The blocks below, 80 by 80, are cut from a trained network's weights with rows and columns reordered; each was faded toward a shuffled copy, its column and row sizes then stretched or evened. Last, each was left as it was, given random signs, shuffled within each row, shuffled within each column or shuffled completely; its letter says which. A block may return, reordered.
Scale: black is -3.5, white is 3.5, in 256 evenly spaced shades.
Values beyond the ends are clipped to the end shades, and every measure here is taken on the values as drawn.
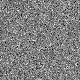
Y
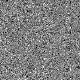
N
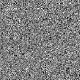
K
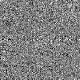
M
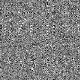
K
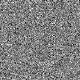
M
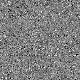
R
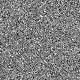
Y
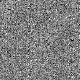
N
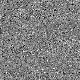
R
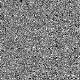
M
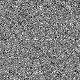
R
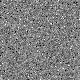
Y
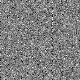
N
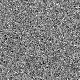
Y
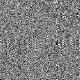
K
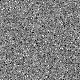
Y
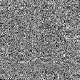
K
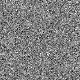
M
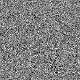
M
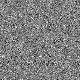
R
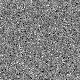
Y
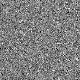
M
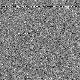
R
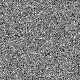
Y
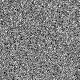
Y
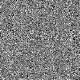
M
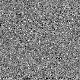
R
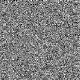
K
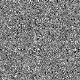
M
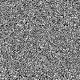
R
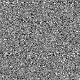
R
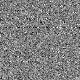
R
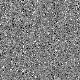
N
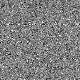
R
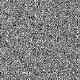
M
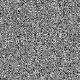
M
